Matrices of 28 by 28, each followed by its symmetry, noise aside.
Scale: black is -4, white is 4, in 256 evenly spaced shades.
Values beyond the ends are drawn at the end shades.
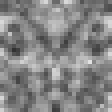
mirrored left to right.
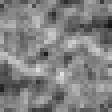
same after a half turn.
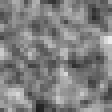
antisymmetric.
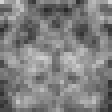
mirrored left to right.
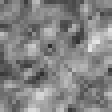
symmetric.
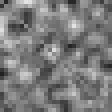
symmetric.
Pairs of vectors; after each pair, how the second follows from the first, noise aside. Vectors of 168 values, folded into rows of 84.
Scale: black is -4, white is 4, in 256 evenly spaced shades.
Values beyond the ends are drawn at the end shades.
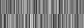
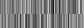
reversed, negated.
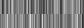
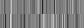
wrapped around, negated, partly zeroed.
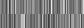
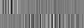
wrapped around, negated, partly zeroed.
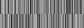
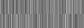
negated, shrunk.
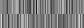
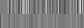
wrapped around, partly zeroed.
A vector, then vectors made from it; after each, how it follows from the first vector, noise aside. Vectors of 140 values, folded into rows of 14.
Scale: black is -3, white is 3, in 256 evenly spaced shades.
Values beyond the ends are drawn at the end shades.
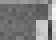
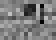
wrapped around, negated, partly zeroed.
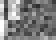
reversed.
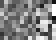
sign-scrambled.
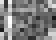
wrapped around.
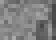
negated, shrunk.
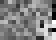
sign-scrambled.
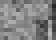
negated, shrunk.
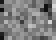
wrapped around, negated, partly zeroed.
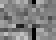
wrapped around, negated, partly zeroed.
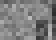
negated, shrunk.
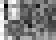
reversed.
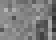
negated, shrunk.
